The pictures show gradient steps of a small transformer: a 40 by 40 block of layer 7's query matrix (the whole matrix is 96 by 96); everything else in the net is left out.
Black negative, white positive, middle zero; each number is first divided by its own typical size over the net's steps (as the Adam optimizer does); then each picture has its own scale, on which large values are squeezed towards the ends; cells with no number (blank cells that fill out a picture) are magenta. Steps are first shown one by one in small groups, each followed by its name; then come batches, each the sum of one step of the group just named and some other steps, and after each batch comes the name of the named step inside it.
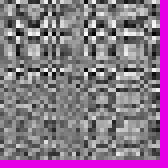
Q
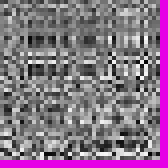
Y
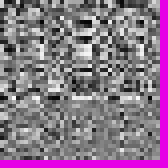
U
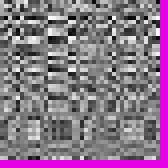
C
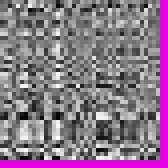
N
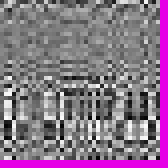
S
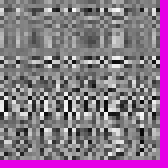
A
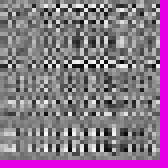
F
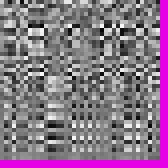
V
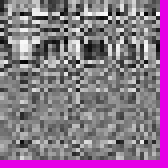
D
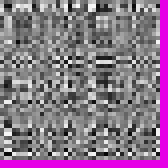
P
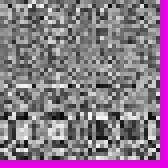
N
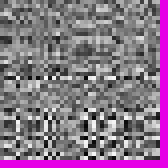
Y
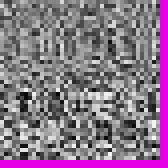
A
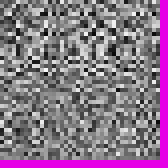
Q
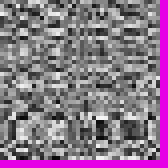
N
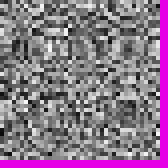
P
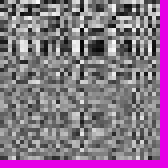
D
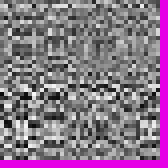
C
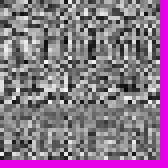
D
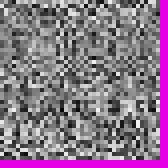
F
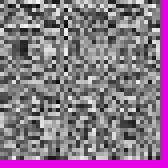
F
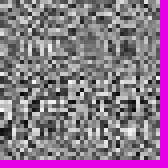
S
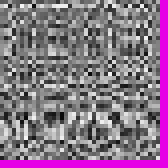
Y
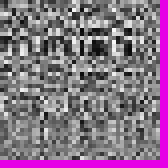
A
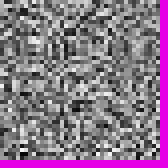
C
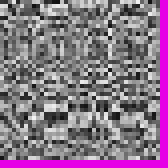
A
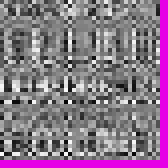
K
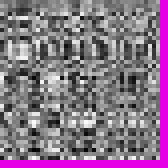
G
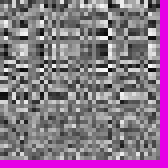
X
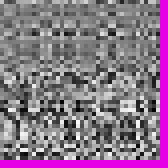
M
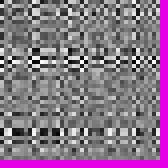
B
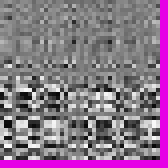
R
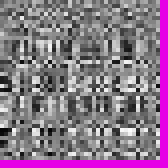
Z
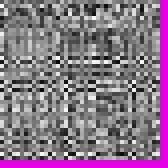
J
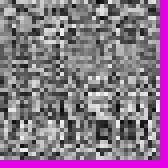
M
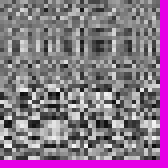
R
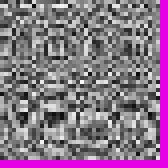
G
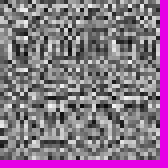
Z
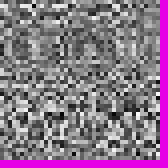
J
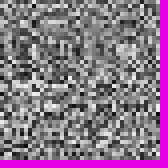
B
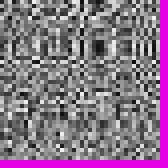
B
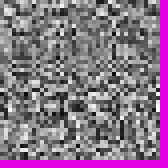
M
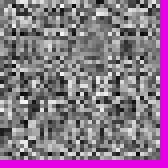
Z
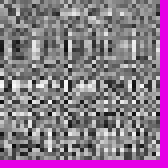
K
